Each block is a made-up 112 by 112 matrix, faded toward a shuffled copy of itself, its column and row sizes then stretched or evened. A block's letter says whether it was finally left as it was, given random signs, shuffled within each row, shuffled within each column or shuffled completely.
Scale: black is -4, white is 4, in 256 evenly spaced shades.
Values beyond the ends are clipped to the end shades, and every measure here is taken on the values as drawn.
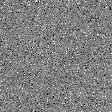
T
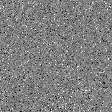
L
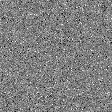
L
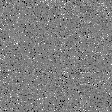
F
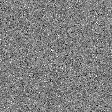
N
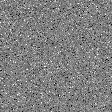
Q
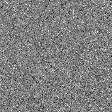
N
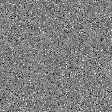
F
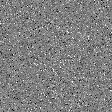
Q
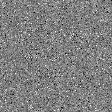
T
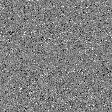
L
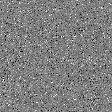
T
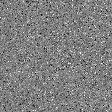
N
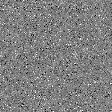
F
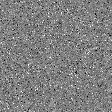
L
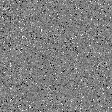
T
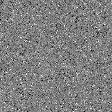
F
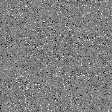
T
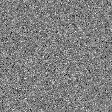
N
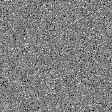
T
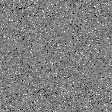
L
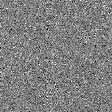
F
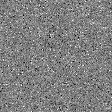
L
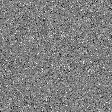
L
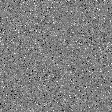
L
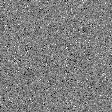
T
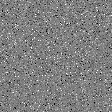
F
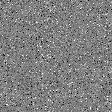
N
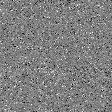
L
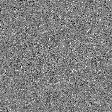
T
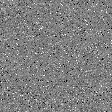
L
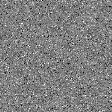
F
